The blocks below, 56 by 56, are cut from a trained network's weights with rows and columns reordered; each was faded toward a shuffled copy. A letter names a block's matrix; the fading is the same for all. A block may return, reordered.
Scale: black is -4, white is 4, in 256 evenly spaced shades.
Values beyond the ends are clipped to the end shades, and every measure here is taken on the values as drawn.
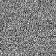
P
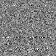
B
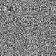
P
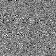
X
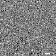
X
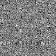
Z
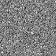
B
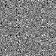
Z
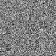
P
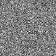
B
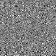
X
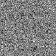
Z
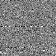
B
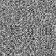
P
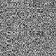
P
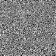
B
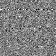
B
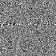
X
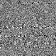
X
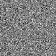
B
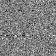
B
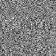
P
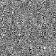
Z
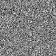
B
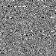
X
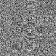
P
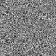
P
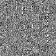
Z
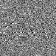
X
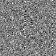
Z
